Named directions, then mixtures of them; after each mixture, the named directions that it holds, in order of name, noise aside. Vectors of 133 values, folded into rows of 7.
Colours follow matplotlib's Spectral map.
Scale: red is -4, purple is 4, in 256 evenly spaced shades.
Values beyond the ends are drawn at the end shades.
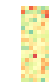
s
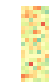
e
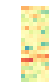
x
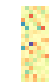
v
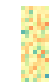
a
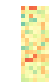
s, v, x.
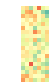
e, s.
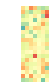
s.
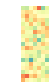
e, x.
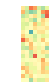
s.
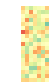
a.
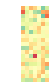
s.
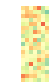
e.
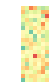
s.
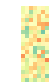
a.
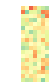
s.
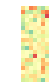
s.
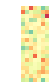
s.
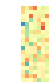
e, s, v.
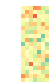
e.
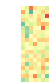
a, s, v.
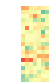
x.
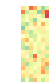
s.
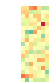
a, e, s.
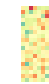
a, s, v.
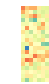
e, s, x.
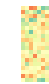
e, s.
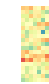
a, v, x.
